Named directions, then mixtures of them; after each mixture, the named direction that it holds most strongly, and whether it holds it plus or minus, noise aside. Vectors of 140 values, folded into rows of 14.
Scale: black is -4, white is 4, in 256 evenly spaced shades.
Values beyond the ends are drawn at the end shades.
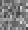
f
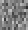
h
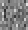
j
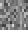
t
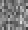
f, plus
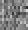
f, plus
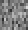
h, minus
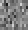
t, plus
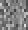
t, plus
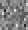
j, plus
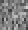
h, minus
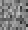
f, minus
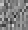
t, plus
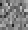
t, minus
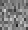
j, minus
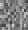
t, plus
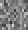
t, plus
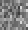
f, plus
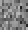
f, minus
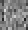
j, minus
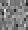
j, minus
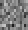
t, minus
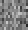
f, minus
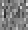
j, plus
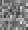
f, plus
